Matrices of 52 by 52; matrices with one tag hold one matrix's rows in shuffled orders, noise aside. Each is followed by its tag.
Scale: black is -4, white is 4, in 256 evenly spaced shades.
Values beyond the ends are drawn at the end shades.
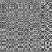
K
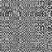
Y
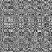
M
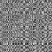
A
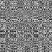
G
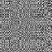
Y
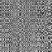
Y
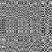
K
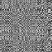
Y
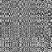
Y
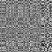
K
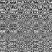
G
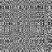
Y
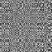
Y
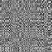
Y
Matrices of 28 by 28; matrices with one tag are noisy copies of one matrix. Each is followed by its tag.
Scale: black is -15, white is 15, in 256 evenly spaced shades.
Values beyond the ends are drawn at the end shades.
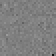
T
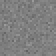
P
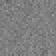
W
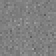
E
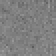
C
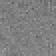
C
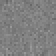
W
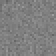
W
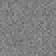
T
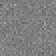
T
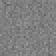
E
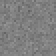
P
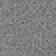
T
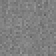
E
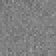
W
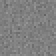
E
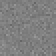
T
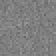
E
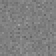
E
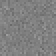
T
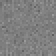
W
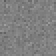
P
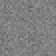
P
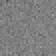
W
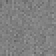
W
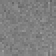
C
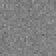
P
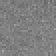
C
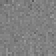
W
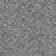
P
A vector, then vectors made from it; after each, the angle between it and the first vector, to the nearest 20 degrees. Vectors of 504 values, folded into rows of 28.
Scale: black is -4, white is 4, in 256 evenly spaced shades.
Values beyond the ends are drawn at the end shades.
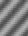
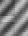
160 degrees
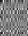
100 degrees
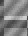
120 degrees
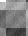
100 degrees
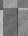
80 degrees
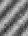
160 degrees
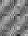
140 degrees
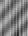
140 degrees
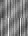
120 degrees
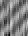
40 degrees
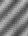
160 degrees
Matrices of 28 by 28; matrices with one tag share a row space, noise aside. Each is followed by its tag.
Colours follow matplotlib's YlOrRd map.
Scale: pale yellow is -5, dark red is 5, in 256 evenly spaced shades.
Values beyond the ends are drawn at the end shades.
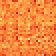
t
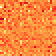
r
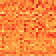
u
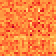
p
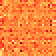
r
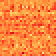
p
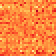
u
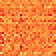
r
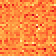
u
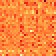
u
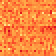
r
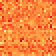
r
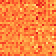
u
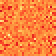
r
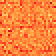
r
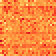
r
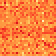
t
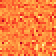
u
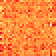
r
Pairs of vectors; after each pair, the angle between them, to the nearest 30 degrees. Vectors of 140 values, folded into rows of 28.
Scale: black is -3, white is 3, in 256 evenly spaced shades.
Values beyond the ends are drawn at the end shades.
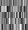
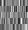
90 degrees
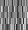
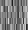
30 degrees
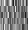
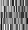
60 degrees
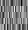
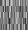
120 degrees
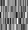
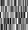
30 degrees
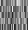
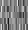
90 degrees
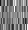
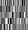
90 degrees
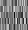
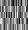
60 degrees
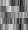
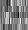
120 degrees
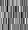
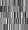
120 degrees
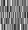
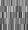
90 degrees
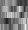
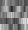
30 degrees
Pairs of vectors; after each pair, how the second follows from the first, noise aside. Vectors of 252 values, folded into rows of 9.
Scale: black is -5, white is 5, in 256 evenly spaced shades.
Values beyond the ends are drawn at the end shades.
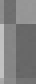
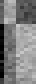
negated, scaled up.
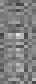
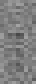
negated, shrunk.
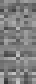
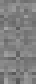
negated, shrunk.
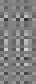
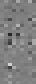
reversed, negated, partly zeroed.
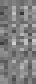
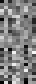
wrapped around, negated, scaled up.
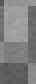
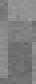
reversed, negated, shrunk.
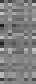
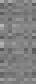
negated, shrunk.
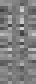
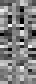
negated, scaled up.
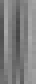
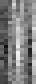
reversed, negated, scaled up.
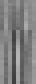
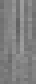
reversed, negated, shrunk.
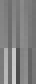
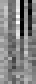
reversed, negated, scaled up.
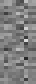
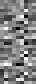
wrapped around, negated, scaled up.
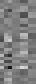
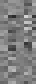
reversed, negated.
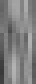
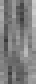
reversed, negated.
